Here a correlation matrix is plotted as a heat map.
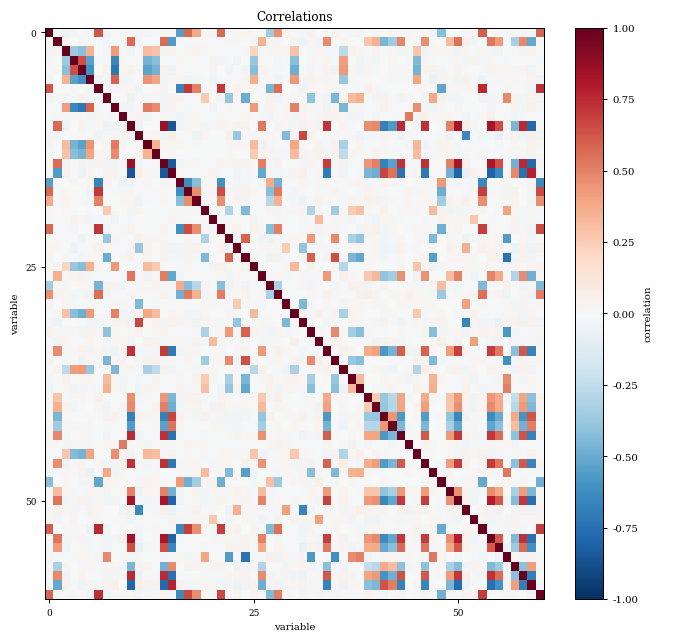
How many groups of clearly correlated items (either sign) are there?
7
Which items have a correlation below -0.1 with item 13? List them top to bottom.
3, 4, 36
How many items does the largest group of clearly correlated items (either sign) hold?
19
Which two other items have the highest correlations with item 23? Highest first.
51, 29
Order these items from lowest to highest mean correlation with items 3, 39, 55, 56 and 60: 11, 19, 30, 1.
30, 11, 19, 1
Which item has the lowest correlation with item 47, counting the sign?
24
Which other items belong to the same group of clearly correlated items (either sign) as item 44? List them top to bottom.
9
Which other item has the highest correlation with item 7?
56
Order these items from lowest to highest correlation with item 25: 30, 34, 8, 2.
34, 2, 30, 8
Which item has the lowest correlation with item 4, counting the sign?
8
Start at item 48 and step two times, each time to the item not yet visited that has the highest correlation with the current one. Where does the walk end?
27
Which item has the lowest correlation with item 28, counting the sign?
16
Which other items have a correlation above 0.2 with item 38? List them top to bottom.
7, 19, 37, 47, 56
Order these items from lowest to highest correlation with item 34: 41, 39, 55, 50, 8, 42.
41, 42, 8, 39, 55, 50
